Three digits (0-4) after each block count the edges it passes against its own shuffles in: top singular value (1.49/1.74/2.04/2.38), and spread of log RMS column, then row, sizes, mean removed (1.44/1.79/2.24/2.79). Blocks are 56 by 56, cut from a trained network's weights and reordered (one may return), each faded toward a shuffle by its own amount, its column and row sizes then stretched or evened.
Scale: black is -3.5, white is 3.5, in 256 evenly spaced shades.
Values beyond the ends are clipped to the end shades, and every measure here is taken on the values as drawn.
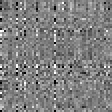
4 3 3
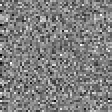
2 1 1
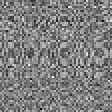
4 0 2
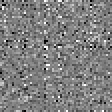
0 2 3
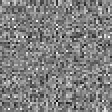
3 2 1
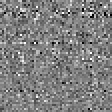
1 2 3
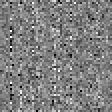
0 4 0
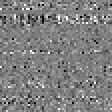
2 1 4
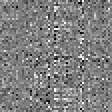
2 4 1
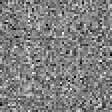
1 2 0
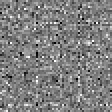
2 1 1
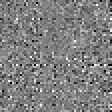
0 3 3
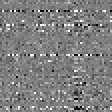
3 1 4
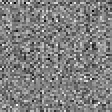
3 0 2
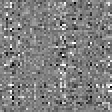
2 3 3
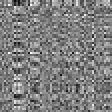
4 3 2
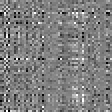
4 4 3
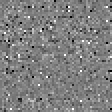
0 1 2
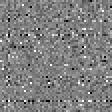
2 0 3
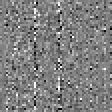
1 4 0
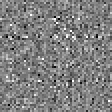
1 2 1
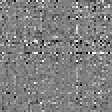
1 3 3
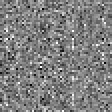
0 2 0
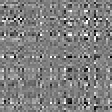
4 4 4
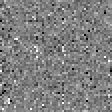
0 2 0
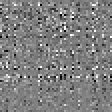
1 4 4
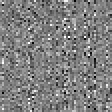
2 4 0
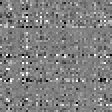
1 3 4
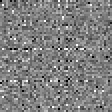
3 0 2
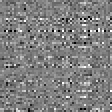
3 1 4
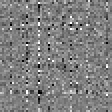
2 3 2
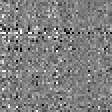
2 3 3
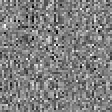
3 2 1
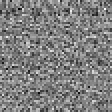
3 0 1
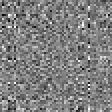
3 3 2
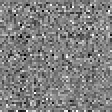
0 0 3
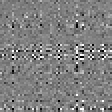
4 2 4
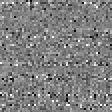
1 0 3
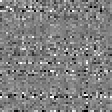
1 2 4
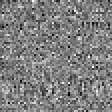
2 2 1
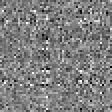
2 2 2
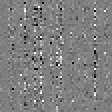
2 4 1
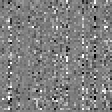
2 4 2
